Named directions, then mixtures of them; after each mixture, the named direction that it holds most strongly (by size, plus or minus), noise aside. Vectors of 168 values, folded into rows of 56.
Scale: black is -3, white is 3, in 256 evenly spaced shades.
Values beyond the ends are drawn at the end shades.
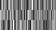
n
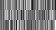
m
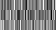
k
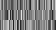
m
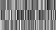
k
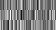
m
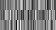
m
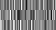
k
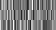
n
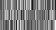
m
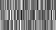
m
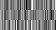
m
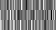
k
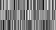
k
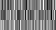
k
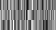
n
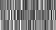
k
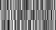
n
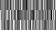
k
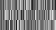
m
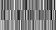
k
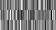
k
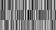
k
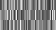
m
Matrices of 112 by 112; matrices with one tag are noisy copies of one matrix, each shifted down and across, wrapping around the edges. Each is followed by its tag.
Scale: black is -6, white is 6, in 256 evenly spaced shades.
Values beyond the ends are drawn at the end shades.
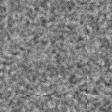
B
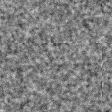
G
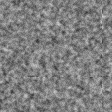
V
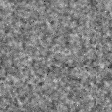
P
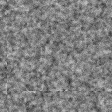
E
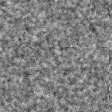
G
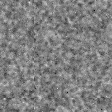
P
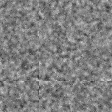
B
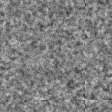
B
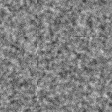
V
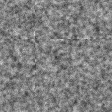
E
